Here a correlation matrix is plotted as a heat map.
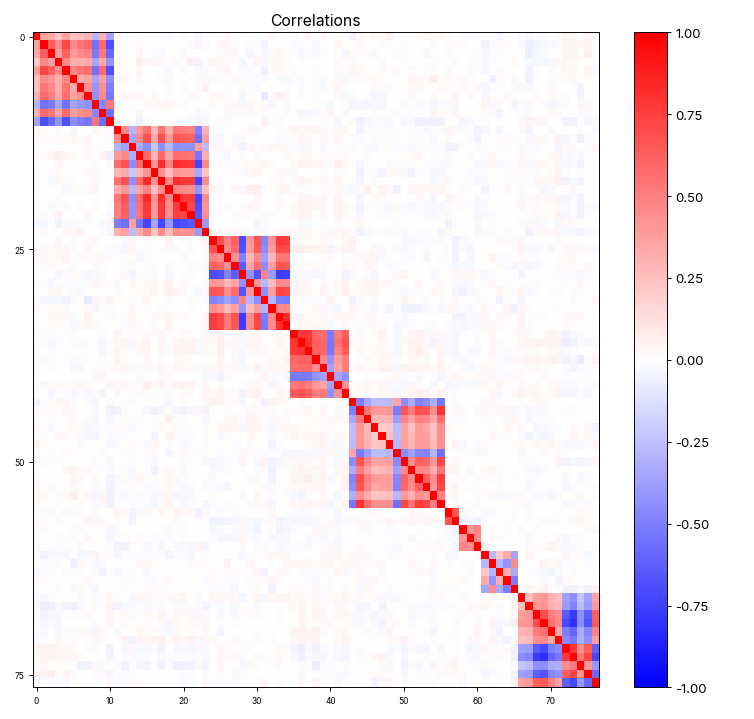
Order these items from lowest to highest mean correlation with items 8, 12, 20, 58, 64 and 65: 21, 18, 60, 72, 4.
4, 72, 60, 18, 21
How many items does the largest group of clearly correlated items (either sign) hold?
13
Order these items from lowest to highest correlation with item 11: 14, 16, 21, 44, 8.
44, 8, 16, 14, 21
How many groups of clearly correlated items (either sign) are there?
9
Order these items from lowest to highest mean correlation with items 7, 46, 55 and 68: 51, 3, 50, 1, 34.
34, 3, 1, 51, 50
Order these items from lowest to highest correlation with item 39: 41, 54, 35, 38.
54, 41, 38, 35
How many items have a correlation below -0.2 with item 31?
9
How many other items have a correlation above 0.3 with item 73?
3
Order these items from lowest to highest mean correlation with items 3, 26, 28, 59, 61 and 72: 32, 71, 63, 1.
71, 32, 63, 1
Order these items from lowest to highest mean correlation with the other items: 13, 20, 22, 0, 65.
22, 13, 65, 0, 20
